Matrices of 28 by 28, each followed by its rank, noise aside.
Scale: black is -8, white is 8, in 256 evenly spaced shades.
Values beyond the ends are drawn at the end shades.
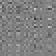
three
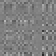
two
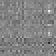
three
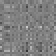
two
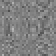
four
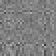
three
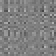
two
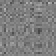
three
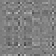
two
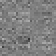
four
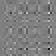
two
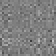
three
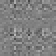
three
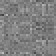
four
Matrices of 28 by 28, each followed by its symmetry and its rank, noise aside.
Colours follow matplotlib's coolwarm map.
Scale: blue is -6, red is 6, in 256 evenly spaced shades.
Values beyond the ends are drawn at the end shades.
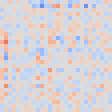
antisymmetric, rank four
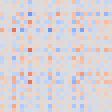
antisymmetric, rank two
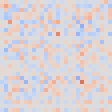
symmetric, rank three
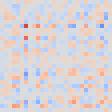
no symmetry, rank three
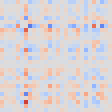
antisymmetric, rank two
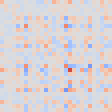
symmetric, rank two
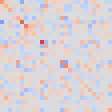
symmetric, rank four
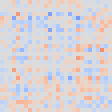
no symmetry, rank four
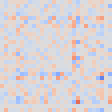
antisymmetric, rank four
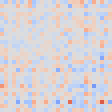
no symmetry, rank three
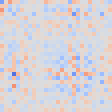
symmetric, rank three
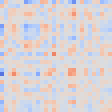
symmetric, rank three
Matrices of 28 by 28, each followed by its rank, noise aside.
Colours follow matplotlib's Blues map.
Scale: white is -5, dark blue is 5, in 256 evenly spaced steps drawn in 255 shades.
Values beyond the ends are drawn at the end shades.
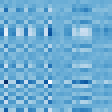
one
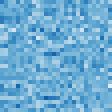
six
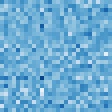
six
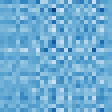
two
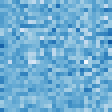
six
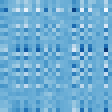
one
